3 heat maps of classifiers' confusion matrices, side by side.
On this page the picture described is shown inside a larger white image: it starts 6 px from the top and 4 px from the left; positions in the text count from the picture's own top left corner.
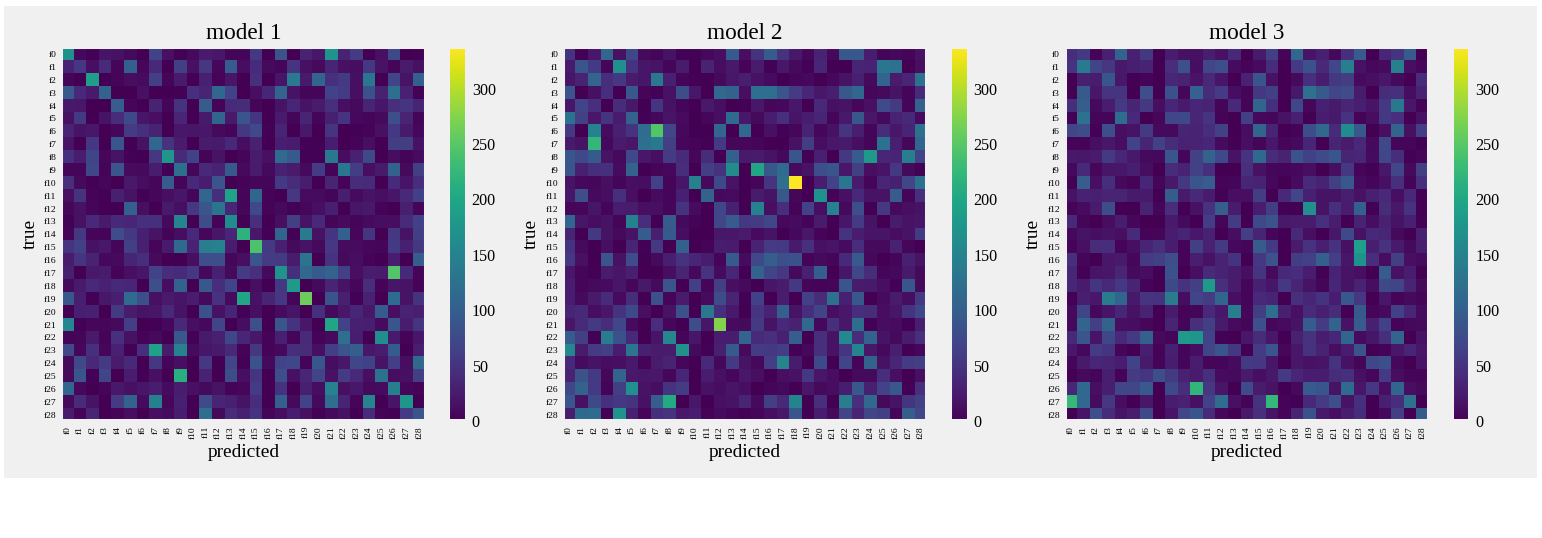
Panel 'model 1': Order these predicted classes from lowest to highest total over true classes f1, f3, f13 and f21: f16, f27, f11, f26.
f16, f27, f11, f26
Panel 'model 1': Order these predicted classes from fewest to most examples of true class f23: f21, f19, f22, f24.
f24, f19, f21, f22
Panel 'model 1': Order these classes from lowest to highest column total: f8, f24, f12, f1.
f8, f1, f24, f12
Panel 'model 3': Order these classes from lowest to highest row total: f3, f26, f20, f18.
f20, f18, f3, f26
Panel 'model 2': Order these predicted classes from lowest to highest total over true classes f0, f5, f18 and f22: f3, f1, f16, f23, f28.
f28, f1, f16, f23, f3
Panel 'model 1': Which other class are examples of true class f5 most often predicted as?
f12
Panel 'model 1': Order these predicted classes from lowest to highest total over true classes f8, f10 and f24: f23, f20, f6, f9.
f6, f9, f20, f23
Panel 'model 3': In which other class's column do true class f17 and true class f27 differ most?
f16
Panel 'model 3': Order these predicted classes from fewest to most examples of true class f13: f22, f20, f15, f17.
f22, f17, f20, f15
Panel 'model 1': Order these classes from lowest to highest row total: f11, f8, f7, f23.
f7, f11, f8, f23
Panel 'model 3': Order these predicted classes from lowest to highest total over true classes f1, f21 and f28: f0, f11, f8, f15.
f0, f8, f15, f11
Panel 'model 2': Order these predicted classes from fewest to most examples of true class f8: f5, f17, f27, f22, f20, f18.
f17, f20, f22, f5, f18, f27
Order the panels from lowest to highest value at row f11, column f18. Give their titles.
model 2, model 1, model 3
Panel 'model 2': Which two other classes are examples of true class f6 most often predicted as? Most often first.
f7, f2
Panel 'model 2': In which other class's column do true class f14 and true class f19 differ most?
f21
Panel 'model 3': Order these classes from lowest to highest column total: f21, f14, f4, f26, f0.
f14, f0, f4, f21, f26
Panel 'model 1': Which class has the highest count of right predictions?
f19
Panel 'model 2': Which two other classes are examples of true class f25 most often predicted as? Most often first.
f4, f1
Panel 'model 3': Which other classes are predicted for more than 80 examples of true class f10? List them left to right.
f1, f11, f22
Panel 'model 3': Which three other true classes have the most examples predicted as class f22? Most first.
f6, f1, f26
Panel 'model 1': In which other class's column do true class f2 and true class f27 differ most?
f18
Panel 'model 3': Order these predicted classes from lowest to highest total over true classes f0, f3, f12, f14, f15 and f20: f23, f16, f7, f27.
f7, f27, f16, f23
